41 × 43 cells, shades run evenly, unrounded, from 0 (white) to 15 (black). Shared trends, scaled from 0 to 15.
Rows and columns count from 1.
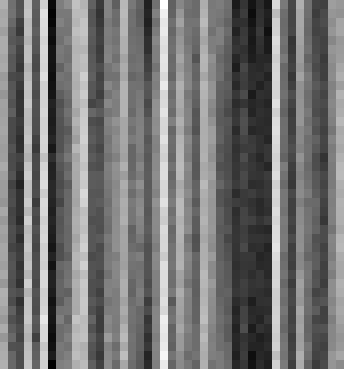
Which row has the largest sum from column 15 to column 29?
41
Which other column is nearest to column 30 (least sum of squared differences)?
33
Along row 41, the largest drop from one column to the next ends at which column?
35
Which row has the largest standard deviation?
1
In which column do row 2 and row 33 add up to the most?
7
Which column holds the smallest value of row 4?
21
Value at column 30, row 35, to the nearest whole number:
13
